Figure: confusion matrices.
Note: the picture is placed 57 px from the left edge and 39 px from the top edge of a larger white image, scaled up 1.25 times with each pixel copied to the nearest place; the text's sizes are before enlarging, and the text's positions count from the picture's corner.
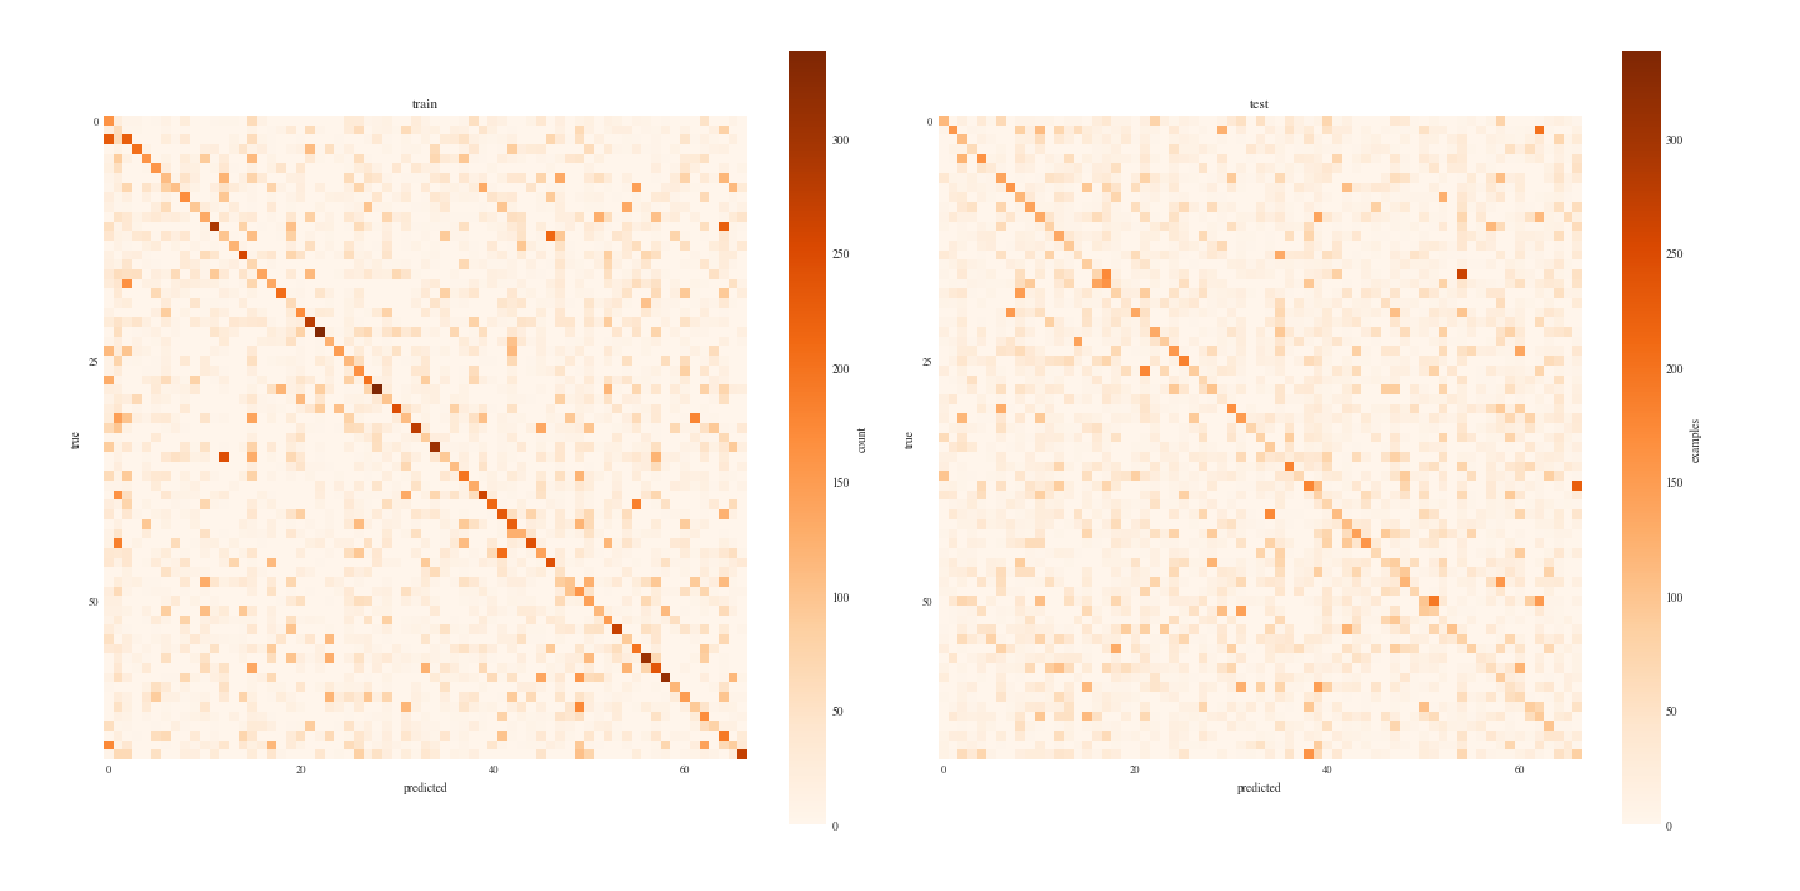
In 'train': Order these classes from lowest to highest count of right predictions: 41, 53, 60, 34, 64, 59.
59, 60, 64, 41, 53, 34
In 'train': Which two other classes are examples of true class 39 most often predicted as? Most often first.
1, 31
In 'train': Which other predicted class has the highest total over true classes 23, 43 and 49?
42
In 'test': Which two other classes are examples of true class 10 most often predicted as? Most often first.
39, 62
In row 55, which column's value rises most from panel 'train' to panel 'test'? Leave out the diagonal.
18
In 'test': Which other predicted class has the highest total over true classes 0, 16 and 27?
54
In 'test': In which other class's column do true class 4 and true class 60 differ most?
2
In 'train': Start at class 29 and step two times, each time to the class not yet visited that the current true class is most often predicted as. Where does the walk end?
6
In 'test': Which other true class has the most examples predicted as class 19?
53
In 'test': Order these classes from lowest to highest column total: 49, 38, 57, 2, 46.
49, 46, 57, 2, 38
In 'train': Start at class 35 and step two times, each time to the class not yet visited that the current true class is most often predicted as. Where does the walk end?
46
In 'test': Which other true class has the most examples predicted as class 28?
46
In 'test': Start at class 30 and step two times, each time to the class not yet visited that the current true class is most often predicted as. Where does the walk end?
58
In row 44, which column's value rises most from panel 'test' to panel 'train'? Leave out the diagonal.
1
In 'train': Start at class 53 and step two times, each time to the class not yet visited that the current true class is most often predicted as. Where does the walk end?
56
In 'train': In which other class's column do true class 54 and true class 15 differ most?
23
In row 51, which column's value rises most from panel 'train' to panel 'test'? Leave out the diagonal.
31
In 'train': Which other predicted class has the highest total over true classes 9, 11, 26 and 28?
64
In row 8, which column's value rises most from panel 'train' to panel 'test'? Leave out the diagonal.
52
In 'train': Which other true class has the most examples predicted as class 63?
32
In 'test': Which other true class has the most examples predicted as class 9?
17
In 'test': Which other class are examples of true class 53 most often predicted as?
42
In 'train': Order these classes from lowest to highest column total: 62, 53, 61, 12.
61, 53, 12, 62
